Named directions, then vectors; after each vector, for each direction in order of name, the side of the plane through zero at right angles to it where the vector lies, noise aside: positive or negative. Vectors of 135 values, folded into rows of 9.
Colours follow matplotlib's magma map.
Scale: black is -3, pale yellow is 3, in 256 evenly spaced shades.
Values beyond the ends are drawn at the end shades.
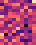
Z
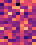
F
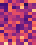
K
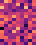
negative, negative, positive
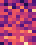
negative, positive, negative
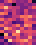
negative, negative, negative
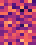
negative, positive, negative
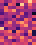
positive, positive, negative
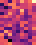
positive, positive, positive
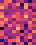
negative, negative, positive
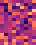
negative, positive, positive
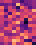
negative, positive, positive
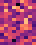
positive, negative, negative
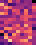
negative, negative, negative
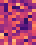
negative, positive, positive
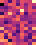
positive, positive, positive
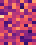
positive, negative, positive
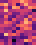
positive, negative, negative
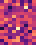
negative, negative, positive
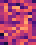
positive, negative, negative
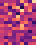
positive, negative, positive
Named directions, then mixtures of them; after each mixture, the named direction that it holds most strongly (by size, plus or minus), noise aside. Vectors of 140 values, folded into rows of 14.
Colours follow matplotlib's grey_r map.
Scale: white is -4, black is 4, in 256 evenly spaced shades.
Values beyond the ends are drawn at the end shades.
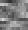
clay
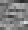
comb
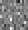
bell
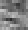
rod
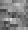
rod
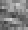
rod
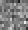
bell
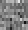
bell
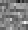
comb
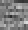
comb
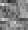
clay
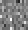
bell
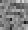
comb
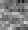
rod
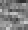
comb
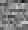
comb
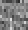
bell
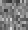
bell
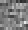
comb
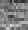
comb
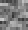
clay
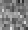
bell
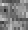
clay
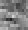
rod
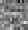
bell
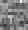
comb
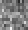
bell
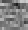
comb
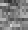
clay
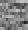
comb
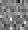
bell
